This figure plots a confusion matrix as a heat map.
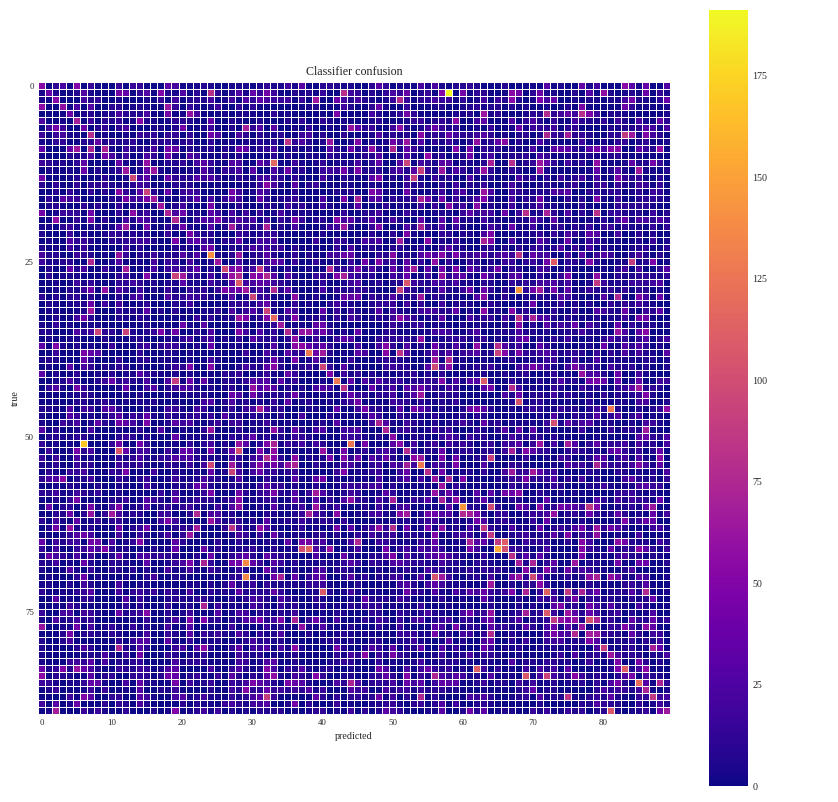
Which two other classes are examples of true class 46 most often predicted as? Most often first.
81, 31
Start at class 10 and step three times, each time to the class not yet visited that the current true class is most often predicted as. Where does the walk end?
19
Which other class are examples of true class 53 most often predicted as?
64
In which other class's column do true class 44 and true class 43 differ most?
67
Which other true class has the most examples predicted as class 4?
63
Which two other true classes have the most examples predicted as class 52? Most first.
28, 11
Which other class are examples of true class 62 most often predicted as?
24
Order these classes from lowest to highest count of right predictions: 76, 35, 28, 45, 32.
45, 76, 35, 32, 28
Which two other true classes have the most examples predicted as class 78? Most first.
76, 60
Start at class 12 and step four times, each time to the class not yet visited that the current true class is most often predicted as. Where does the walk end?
29
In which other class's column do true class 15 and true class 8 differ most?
35
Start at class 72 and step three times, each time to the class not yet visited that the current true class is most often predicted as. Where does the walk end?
58
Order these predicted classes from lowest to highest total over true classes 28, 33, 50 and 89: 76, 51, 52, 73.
76, 73, 51, 52
